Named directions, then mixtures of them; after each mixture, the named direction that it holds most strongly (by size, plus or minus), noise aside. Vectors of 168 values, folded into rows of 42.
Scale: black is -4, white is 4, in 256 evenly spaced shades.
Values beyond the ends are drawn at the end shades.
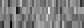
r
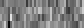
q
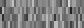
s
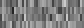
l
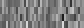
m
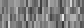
m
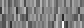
m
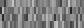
s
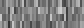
l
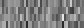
m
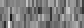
q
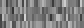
l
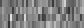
q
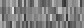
l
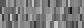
s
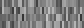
l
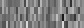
m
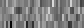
r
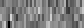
q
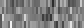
s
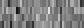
r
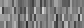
s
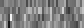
q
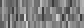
l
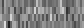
q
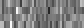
r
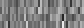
m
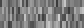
q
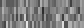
m
